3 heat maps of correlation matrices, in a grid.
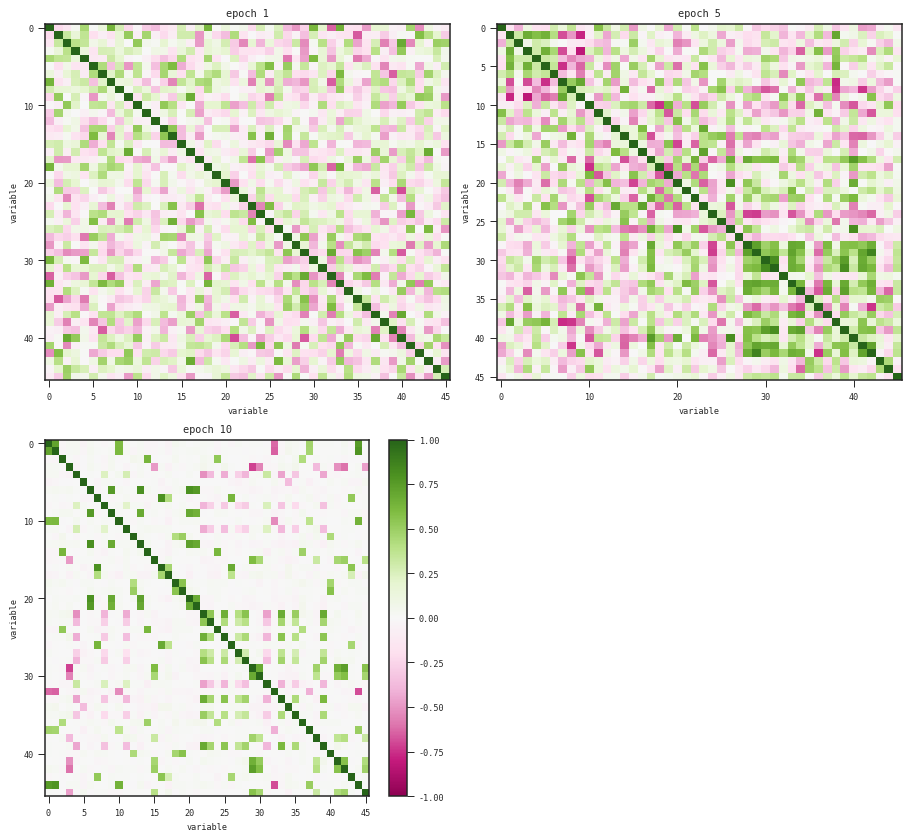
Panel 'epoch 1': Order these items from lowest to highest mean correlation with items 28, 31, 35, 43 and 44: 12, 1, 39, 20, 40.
39, 1, 12, 20, 40
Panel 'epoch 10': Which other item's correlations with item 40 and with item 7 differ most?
16
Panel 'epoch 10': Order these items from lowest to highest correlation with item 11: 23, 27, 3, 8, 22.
22, 23, 27, 3, 8
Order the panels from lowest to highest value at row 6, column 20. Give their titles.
epoch 5, epoch 1, epoch 10
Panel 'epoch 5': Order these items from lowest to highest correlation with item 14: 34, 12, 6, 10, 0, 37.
34, 37, 12, 6, 0, 10
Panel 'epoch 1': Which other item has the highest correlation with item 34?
40
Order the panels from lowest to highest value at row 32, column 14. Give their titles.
epoch 5, epoch 10, epoch 1
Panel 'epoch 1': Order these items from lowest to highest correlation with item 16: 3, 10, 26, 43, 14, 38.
14, 10, 38, 3, 26, 43
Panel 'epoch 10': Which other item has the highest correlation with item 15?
29
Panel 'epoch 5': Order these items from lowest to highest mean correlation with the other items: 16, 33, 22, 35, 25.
25, 35, 16, 22, 33
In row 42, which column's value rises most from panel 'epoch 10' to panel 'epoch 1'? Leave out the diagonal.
3
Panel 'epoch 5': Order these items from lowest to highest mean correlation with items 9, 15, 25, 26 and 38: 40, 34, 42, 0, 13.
0, 13, 40, 34, 42
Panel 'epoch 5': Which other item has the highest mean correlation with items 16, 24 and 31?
23
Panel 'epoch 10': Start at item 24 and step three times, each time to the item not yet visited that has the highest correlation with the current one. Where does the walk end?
36
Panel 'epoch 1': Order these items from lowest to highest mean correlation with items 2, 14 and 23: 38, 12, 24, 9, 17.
17, 38, 24, 9, 12
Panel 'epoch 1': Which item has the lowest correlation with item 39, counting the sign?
6
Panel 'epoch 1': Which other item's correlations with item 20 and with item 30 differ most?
21
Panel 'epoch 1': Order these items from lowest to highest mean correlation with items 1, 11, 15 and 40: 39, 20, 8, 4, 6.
39, 20, 6, 8, 4
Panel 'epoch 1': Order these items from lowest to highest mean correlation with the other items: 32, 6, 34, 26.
32, 34, 26, 6
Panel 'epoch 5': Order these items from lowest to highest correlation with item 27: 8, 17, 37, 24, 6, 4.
17, 4, 37, 6, 24, 8
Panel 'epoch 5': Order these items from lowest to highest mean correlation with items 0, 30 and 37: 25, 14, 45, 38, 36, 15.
15, 36, 14, 38, 25, 45
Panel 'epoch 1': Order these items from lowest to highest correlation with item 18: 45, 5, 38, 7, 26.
38, 45, 5, 26, 7
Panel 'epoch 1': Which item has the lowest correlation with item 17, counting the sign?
23
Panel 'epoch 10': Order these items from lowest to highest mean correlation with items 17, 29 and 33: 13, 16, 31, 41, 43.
31, 13, 43, 16, 41
